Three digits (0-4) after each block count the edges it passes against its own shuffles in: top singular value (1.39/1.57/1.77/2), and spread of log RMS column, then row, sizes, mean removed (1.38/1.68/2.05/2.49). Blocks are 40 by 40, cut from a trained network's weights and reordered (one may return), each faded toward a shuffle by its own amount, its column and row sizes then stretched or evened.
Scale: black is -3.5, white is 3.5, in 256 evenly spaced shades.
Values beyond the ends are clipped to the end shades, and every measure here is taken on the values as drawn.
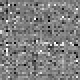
1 2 3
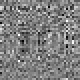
3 2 2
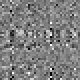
2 2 3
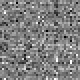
2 1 2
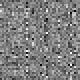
2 3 0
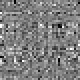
3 0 4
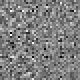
2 2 0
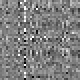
3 3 1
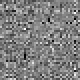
3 2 1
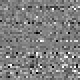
0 1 4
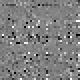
0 3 3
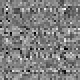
3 0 3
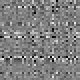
4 2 4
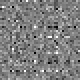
3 1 2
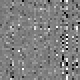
3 4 0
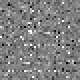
1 2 2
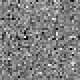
0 2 2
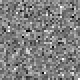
0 2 0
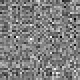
3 0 1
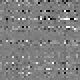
3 2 4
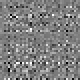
4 3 4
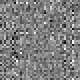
4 4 0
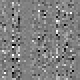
0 4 0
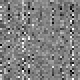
3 4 0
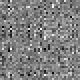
3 3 1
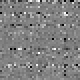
0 1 4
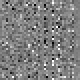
0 4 0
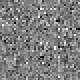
0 1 1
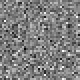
2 1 0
